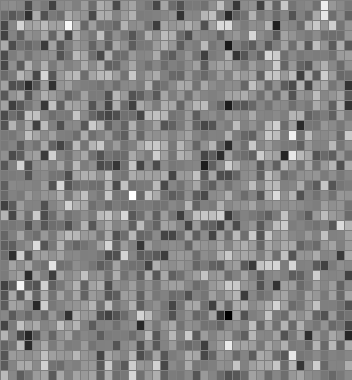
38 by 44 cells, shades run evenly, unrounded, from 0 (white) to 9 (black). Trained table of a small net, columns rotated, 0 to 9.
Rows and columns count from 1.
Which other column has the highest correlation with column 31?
3
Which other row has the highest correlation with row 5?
11
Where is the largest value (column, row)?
29, 32
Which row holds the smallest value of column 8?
19
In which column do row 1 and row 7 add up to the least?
41
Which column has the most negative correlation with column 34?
26
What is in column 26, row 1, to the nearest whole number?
5
